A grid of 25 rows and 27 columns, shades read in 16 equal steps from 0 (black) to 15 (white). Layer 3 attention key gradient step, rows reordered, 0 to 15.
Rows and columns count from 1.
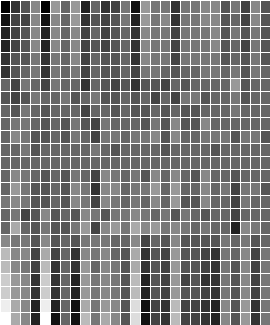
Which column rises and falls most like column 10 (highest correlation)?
7
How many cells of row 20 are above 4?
19
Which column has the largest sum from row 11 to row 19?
2
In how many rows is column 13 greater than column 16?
4
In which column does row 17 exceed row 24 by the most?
15
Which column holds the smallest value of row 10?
10
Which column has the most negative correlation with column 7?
16
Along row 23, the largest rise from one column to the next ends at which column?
5
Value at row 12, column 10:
7
